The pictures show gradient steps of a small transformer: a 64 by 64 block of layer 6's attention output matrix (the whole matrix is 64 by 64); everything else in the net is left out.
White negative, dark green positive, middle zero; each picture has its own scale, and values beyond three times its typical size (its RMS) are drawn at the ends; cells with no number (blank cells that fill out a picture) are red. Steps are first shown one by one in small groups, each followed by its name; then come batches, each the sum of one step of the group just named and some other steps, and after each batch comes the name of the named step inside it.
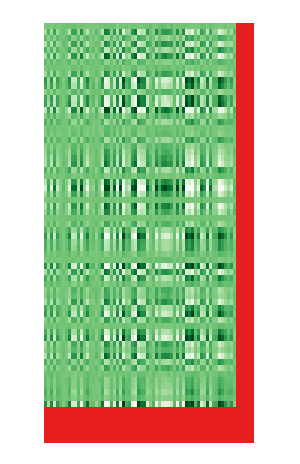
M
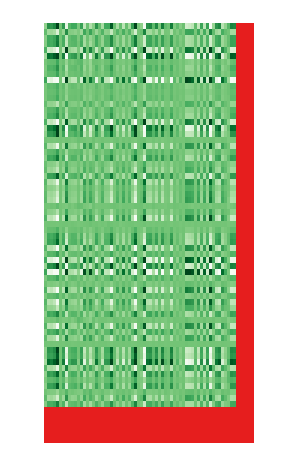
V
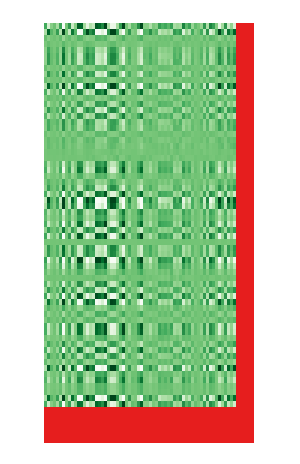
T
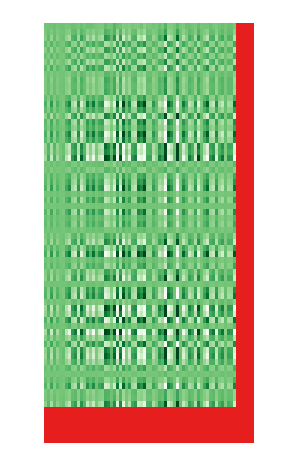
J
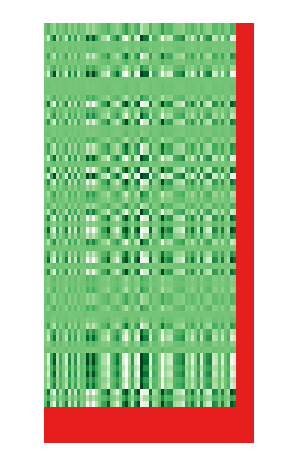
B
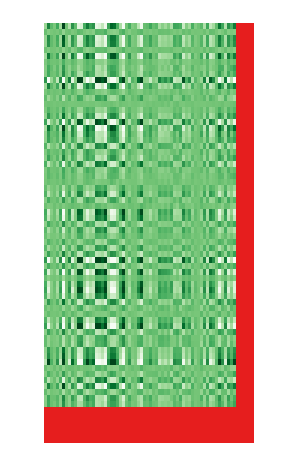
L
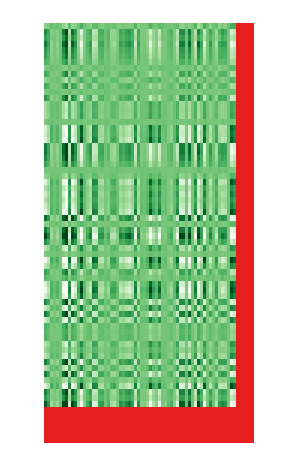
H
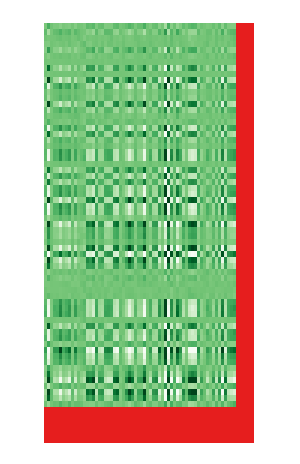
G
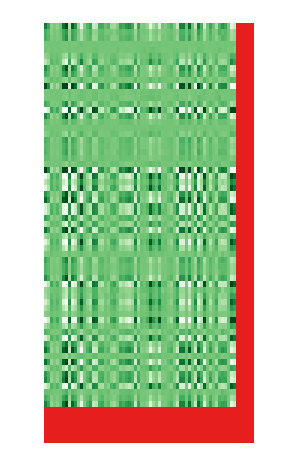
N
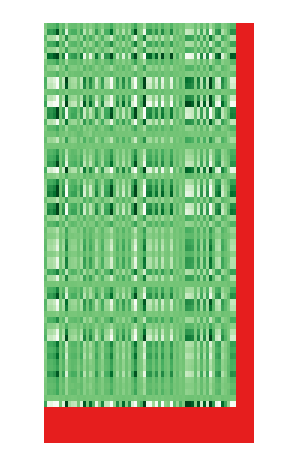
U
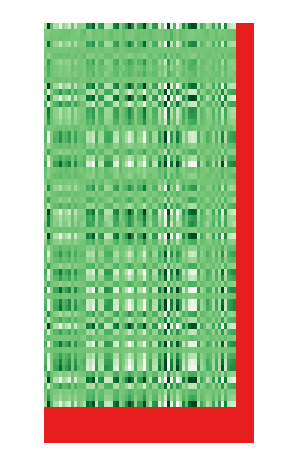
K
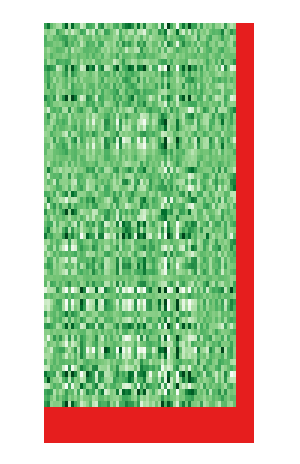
G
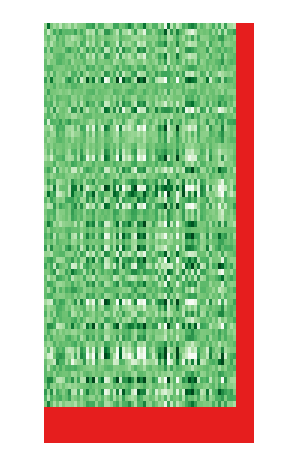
M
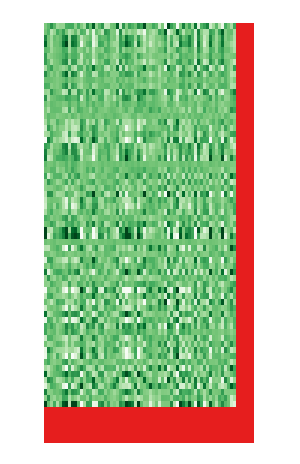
H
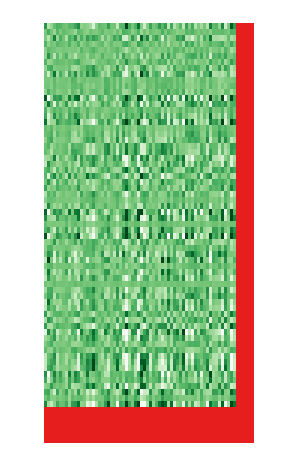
B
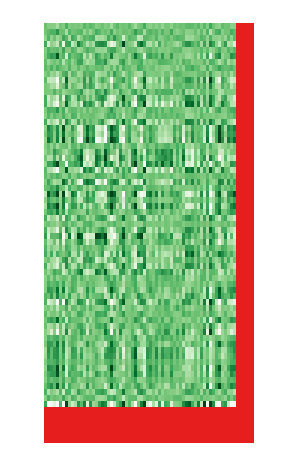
U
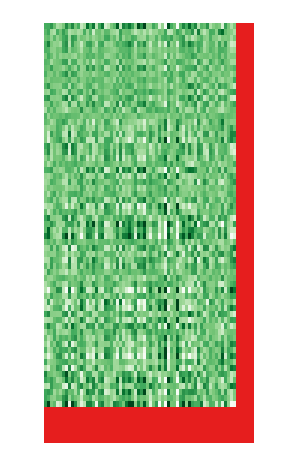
H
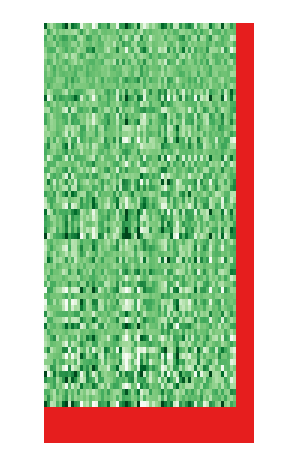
B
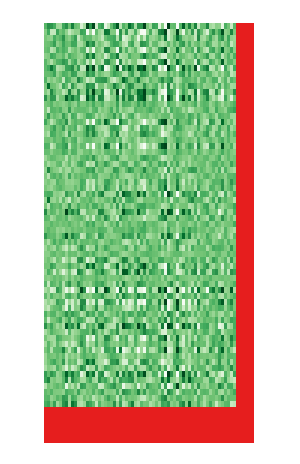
L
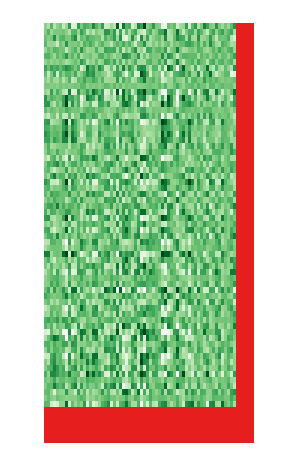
B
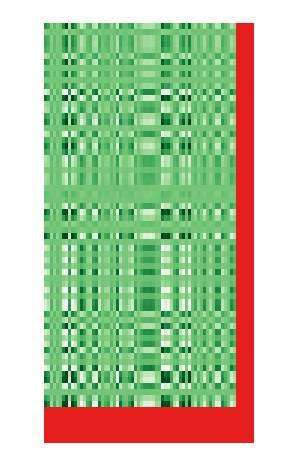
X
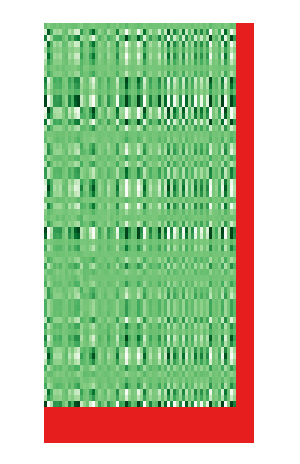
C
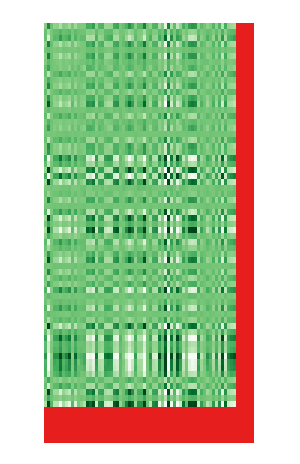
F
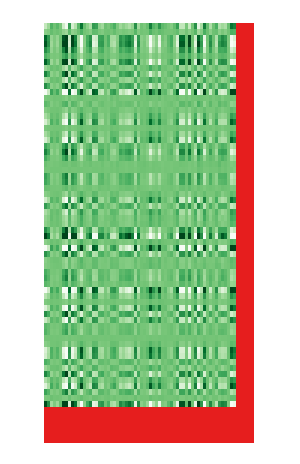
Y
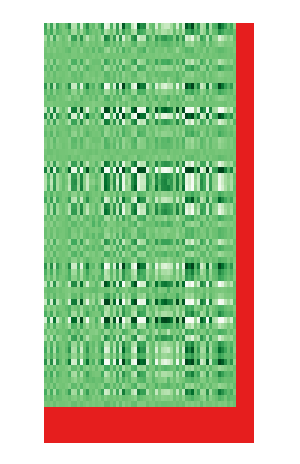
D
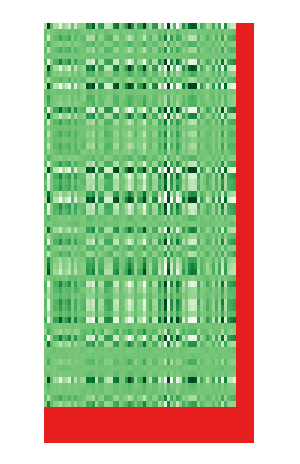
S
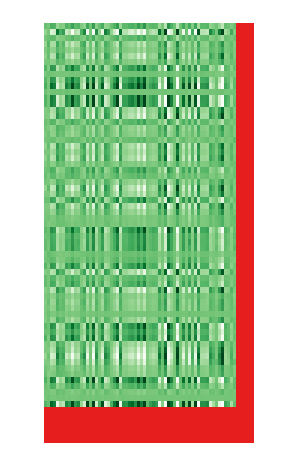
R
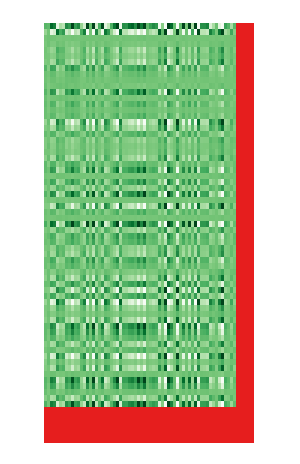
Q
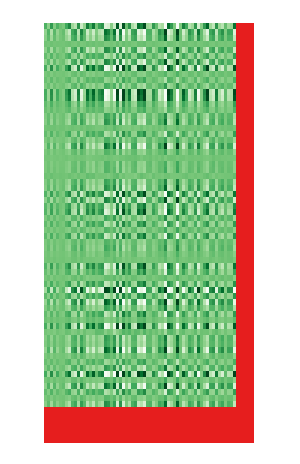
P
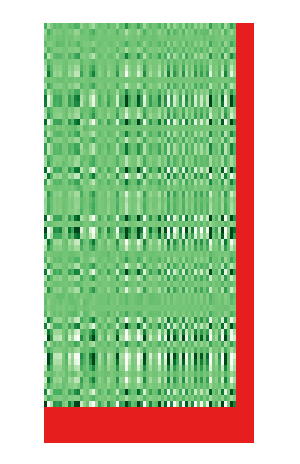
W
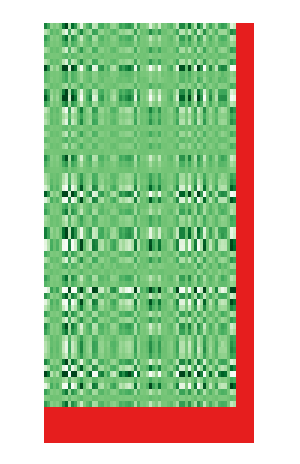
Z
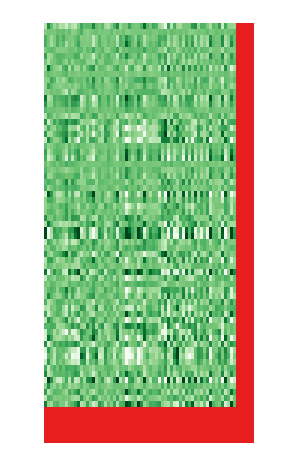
W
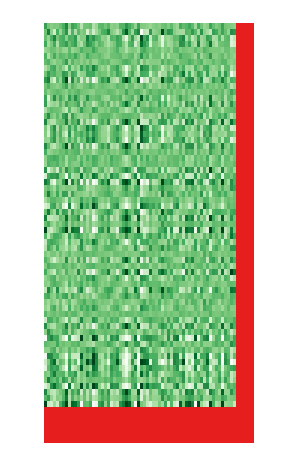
W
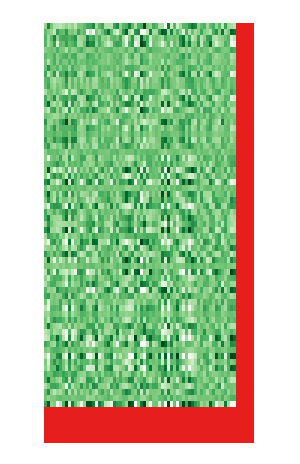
F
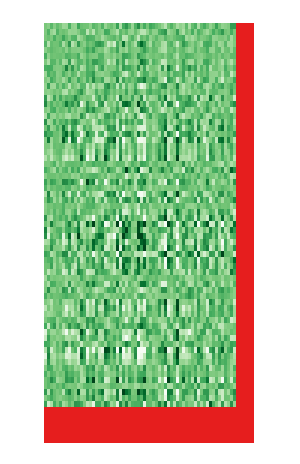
W
